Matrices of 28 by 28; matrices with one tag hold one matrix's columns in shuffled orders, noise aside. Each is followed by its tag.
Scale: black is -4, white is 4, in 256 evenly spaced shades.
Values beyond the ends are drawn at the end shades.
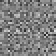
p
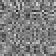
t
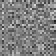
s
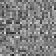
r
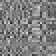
r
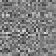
p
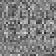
r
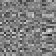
p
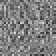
r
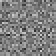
p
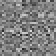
p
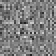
r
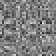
r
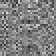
s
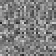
r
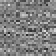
p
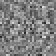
r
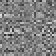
p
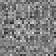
r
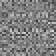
p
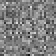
r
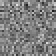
t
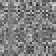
t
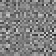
p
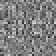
r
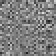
s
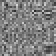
t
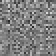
s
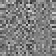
s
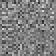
s
